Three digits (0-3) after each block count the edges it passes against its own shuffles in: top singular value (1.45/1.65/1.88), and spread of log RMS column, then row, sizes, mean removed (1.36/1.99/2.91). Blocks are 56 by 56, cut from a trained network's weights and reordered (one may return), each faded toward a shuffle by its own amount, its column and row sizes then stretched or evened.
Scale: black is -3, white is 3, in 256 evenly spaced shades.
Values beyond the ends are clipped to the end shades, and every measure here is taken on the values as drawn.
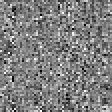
1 2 0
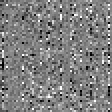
0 3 1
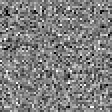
1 1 1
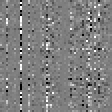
2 3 1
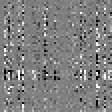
2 3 2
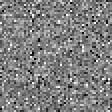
0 1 0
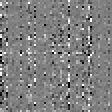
2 3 1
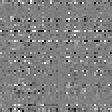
1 2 3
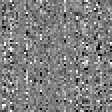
0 3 0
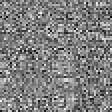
3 0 2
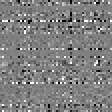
2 2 3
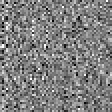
3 2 0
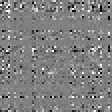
1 3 3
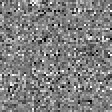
0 1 2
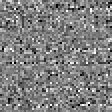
1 0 2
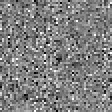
1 2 0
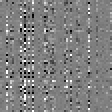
3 3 1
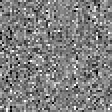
1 2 0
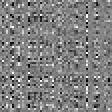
3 3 2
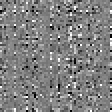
0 3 2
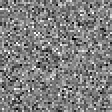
0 0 0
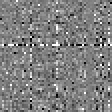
3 2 1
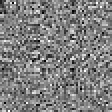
3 1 1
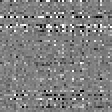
3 2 3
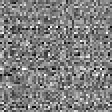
3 0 2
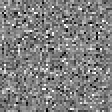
0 1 1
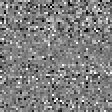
0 1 2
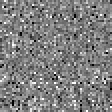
1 1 1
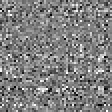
2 1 2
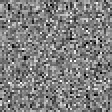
2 1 0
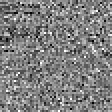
0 0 1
